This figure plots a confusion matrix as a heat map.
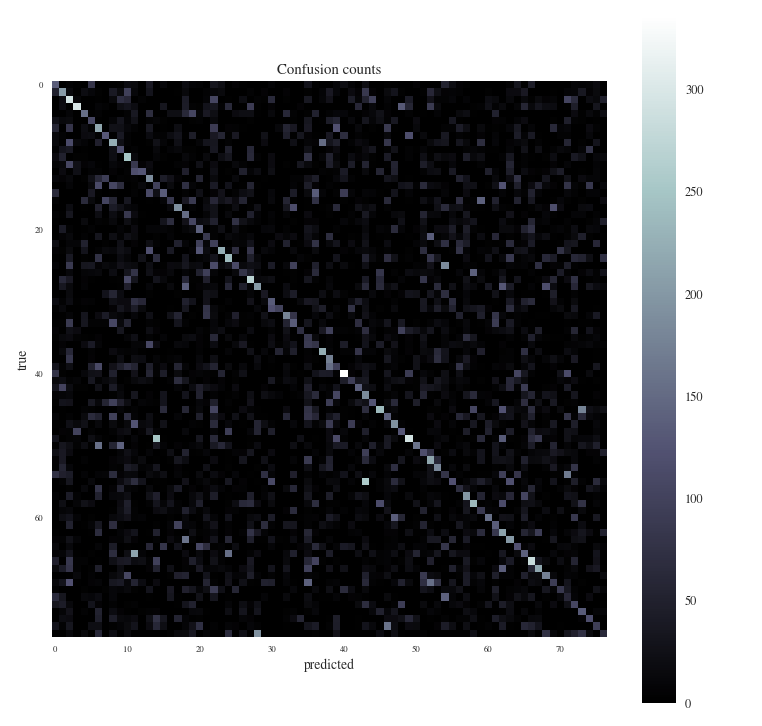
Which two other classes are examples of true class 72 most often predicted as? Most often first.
48, 43
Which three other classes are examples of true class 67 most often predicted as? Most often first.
62, 35, 2
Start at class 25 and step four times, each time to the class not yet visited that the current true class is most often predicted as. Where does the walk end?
5
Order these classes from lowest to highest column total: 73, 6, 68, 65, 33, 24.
68, 73, 33, 24, 65, 6
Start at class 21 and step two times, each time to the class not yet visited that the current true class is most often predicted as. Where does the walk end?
35
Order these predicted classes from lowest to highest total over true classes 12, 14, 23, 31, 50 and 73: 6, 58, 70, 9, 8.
58, 70, 8, 9, 6
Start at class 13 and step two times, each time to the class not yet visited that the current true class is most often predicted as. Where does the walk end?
49
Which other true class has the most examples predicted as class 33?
17
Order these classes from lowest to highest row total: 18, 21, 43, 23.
18, 21, 43, 23
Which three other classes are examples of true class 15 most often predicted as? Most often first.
36, 13, 40
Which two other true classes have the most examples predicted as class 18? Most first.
63, 28
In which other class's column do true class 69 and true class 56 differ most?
52
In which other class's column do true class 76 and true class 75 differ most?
28
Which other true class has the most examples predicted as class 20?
23
